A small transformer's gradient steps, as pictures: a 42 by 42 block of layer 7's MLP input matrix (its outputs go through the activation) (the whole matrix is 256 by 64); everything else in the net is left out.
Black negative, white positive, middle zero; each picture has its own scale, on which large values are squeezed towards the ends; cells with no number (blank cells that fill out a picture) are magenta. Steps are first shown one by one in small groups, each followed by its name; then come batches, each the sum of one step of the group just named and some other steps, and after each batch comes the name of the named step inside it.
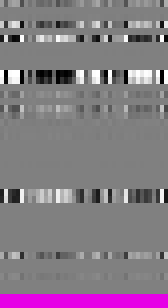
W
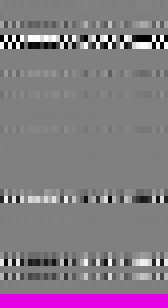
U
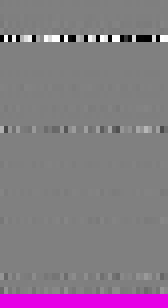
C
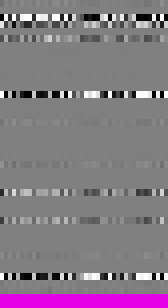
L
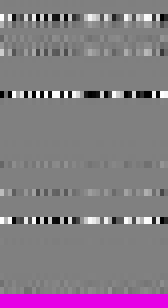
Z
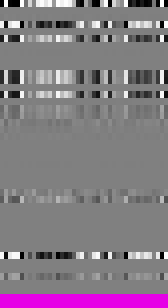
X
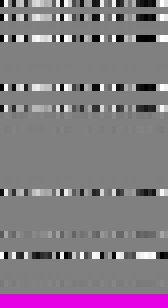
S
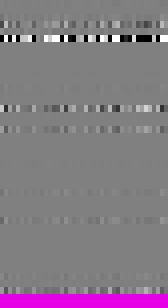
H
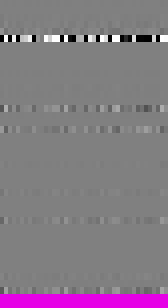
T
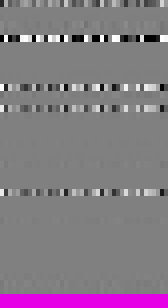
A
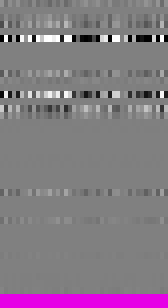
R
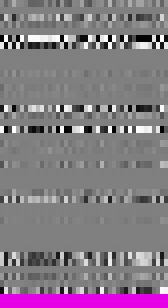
U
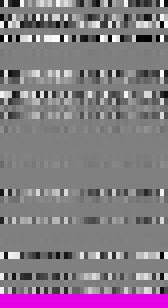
X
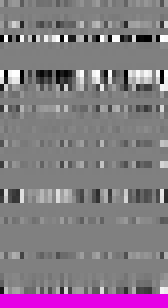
W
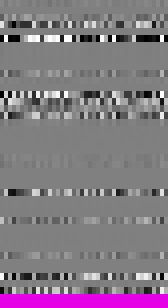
R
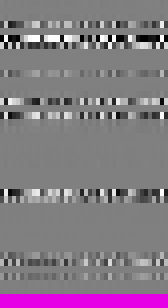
U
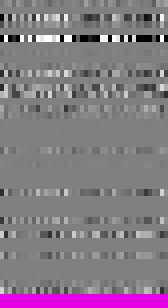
R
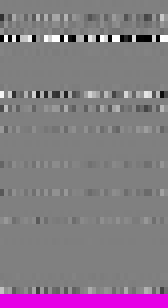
T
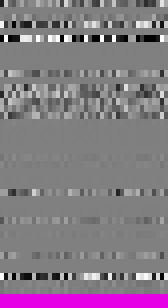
A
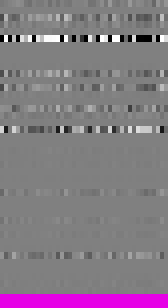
C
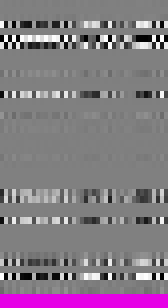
U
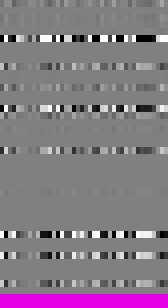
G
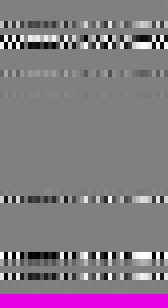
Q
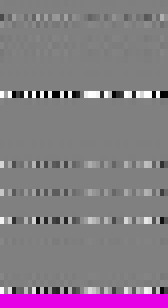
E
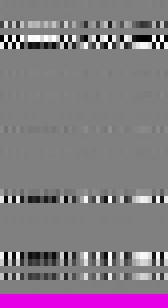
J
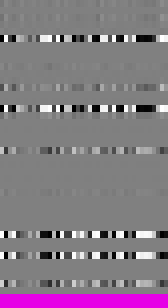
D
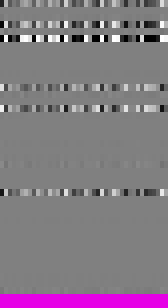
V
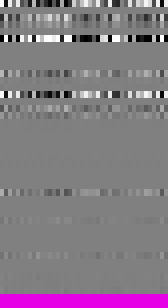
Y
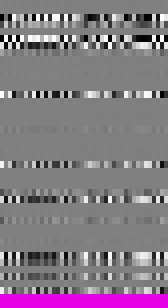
J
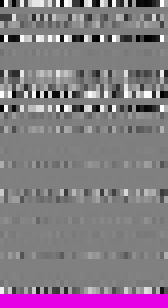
E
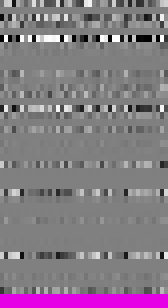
Y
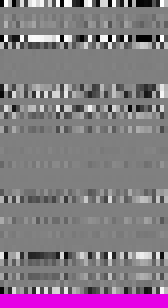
J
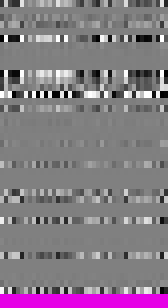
E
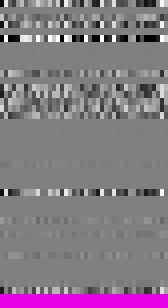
V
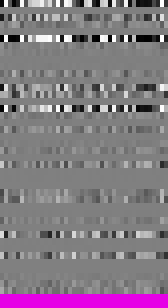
D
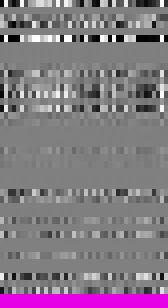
G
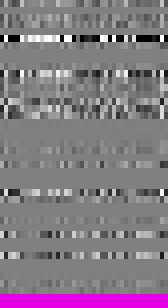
G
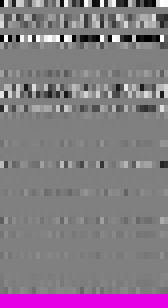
Y
